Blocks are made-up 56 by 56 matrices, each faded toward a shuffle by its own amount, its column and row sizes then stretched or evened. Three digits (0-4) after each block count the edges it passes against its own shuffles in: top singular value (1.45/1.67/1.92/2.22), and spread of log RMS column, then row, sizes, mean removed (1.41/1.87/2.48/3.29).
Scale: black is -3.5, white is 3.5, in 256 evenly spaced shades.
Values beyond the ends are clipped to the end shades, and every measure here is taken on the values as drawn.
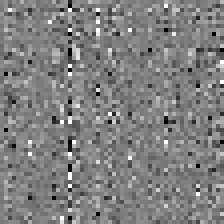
3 3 1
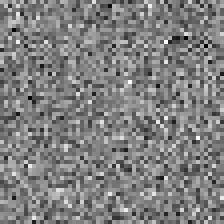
2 0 0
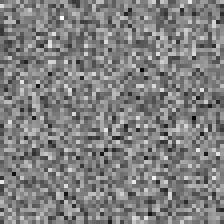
2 0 0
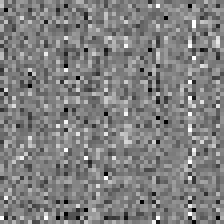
3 3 0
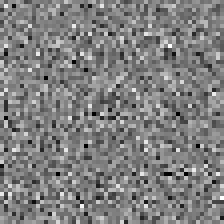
3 0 1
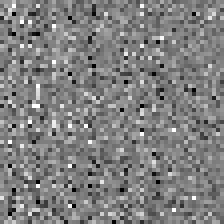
0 2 0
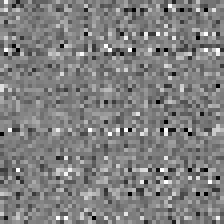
0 2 3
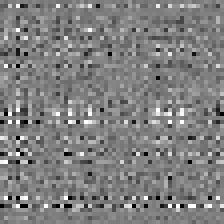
4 2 4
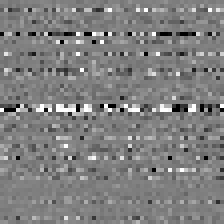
3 0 4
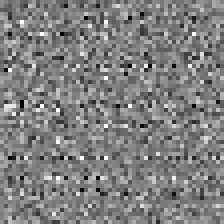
0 1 3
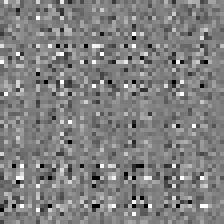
3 3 3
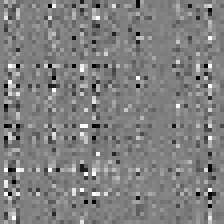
4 4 2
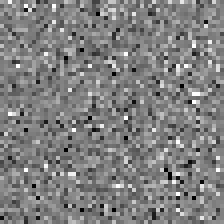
0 1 0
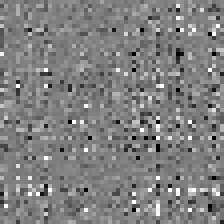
1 3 3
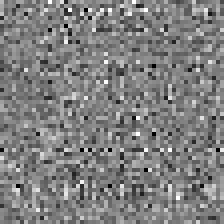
2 1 2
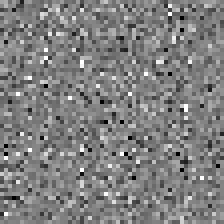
1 2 1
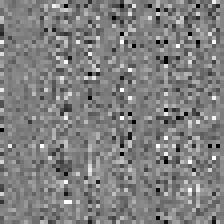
0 4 1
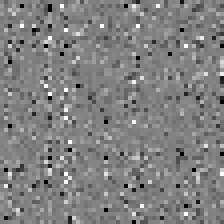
1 2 0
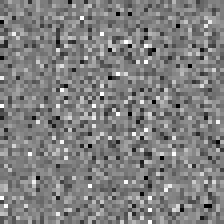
1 1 0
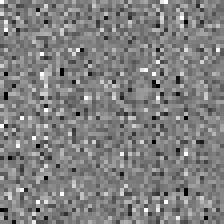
1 2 1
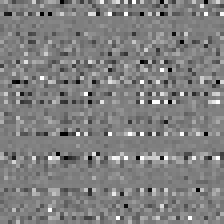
3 0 4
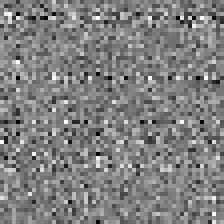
0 1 3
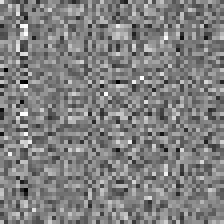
4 2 1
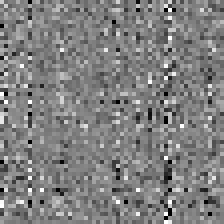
3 3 2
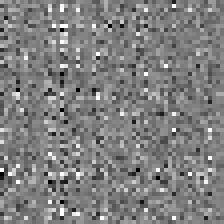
1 3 2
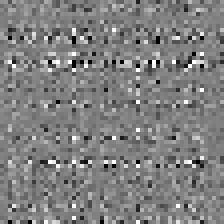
2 3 4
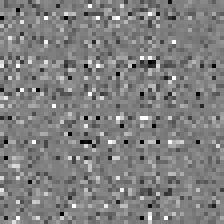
2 2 3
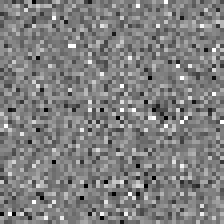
1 0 1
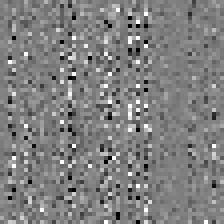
0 4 0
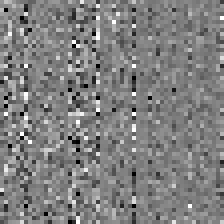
2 4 0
